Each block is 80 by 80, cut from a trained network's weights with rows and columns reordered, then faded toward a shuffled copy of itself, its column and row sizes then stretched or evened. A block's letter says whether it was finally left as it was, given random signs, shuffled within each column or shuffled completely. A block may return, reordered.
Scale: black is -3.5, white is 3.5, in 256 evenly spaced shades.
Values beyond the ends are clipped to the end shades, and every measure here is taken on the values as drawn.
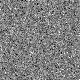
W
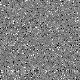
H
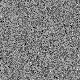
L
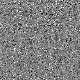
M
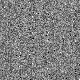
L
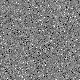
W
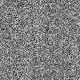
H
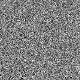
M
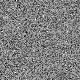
L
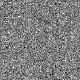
H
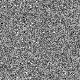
M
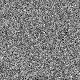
W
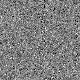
L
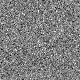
W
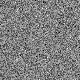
L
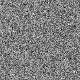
M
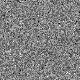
M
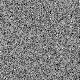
L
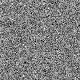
L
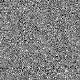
H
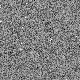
W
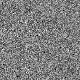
M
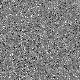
L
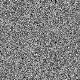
M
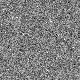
W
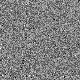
M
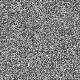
M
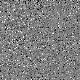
M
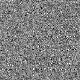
H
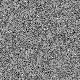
W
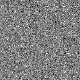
M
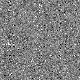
M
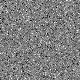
W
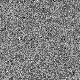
M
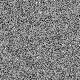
W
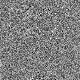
M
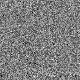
M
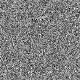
M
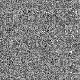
H
